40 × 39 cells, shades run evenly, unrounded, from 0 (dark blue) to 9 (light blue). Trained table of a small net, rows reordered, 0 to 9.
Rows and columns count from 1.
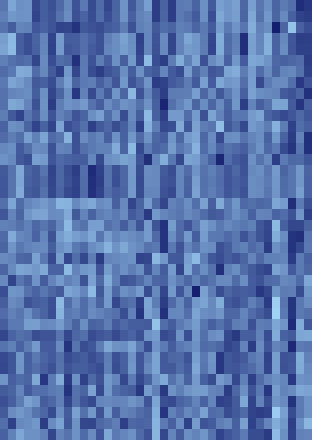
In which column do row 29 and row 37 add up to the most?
35
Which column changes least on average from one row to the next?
32
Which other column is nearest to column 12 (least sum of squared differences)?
22
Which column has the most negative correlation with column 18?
25
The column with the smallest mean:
37
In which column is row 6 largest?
19
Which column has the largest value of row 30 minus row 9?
20
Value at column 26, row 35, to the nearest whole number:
3
